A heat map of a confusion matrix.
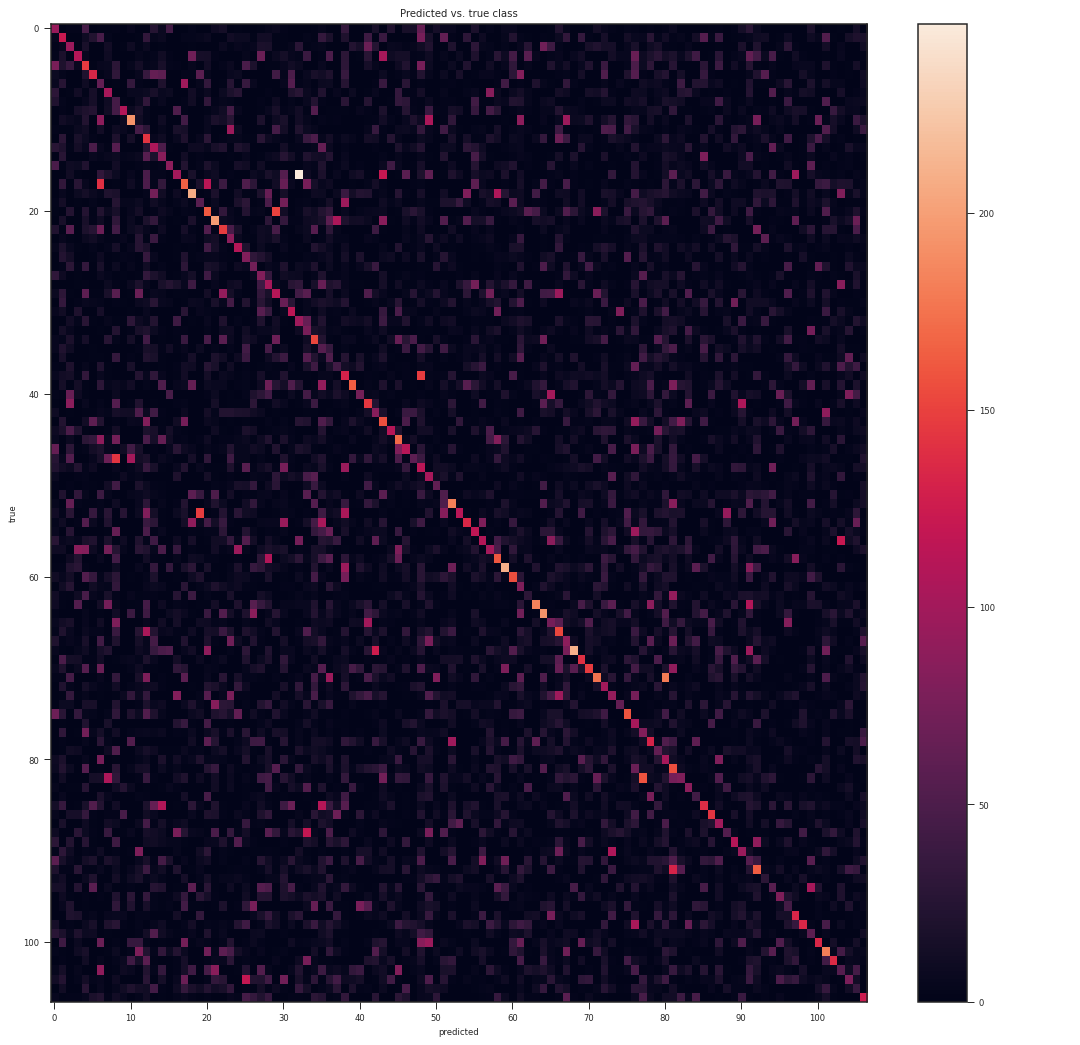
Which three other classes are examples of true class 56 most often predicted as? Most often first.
103, 65, 32
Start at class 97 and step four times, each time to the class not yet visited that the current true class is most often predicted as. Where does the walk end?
73
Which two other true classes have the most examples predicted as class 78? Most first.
63, 84
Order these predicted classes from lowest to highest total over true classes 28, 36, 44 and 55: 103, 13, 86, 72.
86, 13, 72, 103
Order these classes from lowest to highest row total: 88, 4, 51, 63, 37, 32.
37, 32, 51, 4, 88, 63
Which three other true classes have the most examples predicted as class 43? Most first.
16, 3, 21
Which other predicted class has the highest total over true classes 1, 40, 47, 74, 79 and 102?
8
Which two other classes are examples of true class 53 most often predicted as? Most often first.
19, 38
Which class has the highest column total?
12
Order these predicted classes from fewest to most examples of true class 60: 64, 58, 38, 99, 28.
64, 28, 58, 99, 38
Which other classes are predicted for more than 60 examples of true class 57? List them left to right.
3, 4, 7, 24, 45
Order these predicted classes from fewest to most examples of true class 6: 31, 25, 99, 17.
99, 25, 31, 17
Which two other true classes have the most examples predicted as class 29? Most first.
20, 34
